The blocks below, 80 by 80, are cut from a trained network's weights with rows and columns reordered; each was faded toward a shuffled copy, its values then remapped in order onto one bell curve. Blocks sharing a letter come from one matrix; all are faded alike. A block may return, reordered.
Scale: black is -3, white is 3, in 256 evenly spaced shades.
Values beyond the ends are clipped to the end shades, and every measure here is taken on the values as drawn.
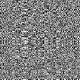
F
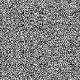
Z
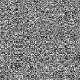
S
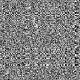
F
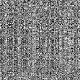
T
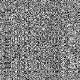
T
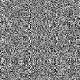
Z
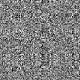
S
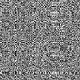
F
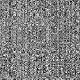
T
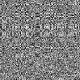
F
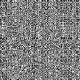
T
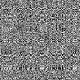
F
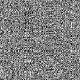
Z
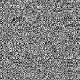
S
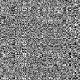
Z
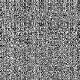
T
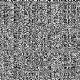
T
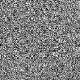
S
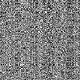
T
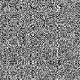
Z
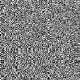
Z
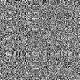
S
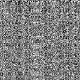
T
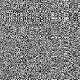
F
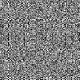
F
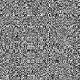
F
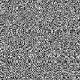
S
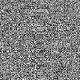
S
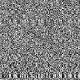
F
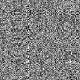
Z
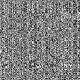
T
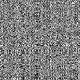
T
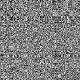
Z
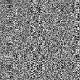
Z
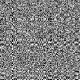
F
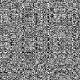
F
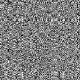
Z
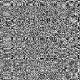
F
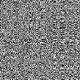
S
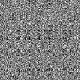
Z
